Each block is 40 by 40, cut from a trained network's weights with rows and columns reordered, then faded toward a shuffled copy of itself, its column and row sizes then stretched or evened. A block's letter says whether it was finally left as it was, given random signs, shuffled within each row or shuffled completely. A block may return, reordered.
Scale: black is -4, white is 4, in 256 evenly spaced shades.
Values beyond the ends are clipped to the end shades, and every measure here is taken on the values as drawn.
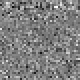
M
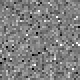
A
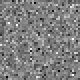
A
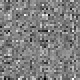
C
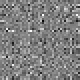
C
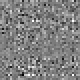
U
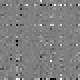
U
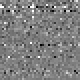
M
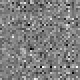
U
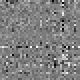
U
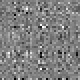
C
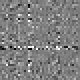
C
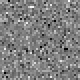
A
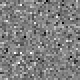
A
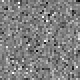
A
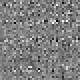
U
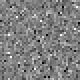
A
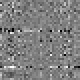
C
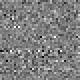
M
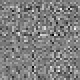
C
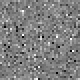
A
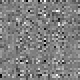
C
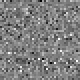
M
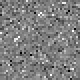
A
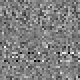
M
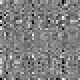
C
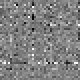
U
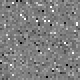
A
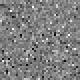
A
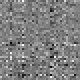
C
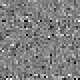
M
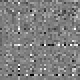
C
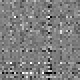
U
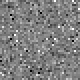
A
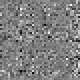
U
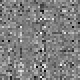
U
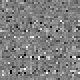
M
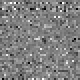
M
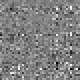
U
